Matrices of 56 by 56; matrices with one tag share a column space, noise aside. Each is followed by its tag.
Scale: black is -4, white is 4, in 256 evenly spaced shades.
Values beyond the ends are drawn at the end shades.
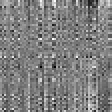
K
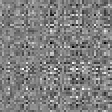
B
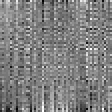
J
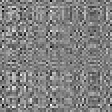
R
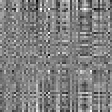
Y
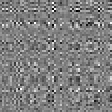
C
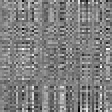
J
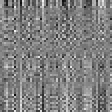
K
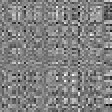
R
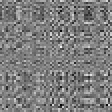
R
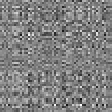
R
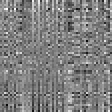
Y
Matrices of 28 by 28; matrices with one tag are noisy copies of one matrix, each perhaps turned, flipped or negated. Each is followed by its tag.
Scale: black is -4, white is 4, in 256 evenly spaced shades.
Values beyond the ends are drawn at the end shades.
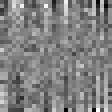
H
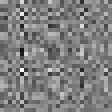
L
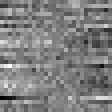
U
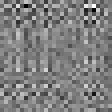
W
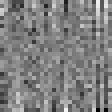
H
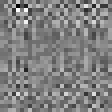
W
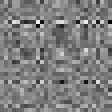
L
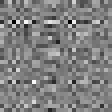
L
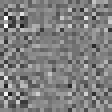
W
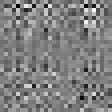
W
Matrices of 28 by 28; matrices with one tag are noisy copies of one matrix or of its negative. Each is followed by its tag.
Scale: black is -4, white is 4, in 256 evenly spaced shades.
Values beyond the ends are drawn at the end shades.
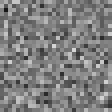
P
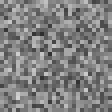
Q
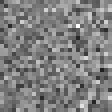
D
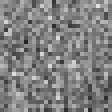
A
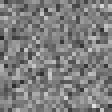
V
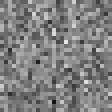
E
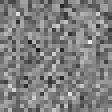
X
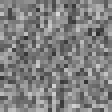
E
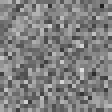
V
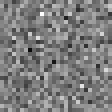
X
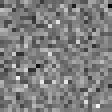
Q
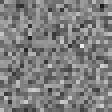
V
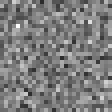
P
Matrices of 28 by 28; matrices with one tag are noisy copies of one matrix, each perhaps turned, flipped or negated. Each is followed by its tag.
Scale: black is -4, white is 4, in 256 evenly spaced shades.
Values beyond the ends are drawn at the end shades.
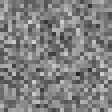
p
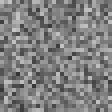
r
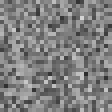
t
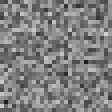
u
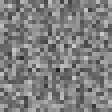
u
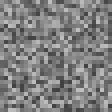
p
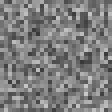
p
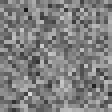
p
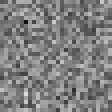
r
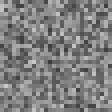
u
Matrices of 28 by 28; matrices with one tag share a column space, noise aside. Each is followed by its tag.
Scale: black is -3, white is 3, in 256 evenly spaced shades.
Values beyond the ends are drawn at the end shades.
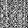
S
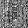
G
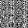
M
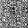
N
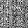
S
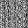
S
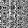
S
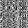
S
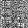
M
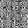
S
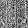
M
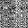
S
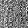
N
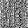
G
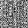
N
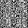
G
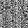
S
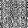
M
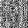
N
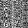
M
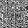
S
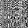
M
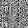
N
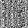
G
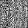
N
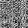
M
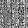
G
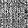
G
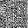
N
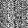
M
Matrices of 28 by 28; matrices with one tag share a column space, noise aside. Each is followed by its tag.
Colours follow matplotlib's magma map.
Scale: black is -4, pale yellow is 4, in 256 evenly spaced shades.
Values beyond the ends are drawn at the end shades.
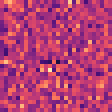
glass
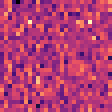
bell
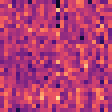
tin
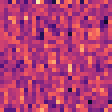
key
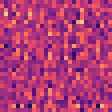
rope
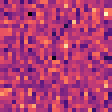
rope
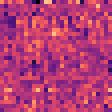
key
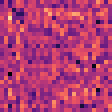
rope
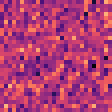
bell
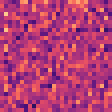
bell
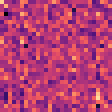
rope
